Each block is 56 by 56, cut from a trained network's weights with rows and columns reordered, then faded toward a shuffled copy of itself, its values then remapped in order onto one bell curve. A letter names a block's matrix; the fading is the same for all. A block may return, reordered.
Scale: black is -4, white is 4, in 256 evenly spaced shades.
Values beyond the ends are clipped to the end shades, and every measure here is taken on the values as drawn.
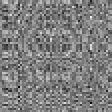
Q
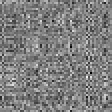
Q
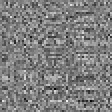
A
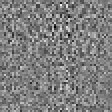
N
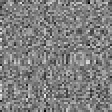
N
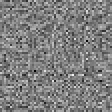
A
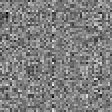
N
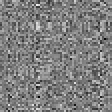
N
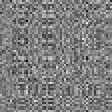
Q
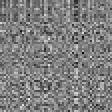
Q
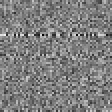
A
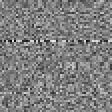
A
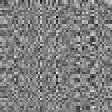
Q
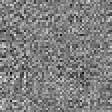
A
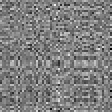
Q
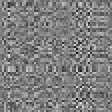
Q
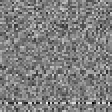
A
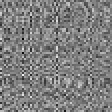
Q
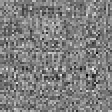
A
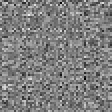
N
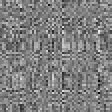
Q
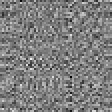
N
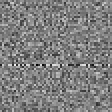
A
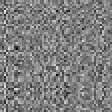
Q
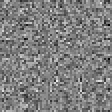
A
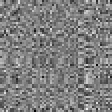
Q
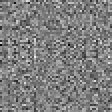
A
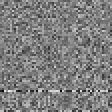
A
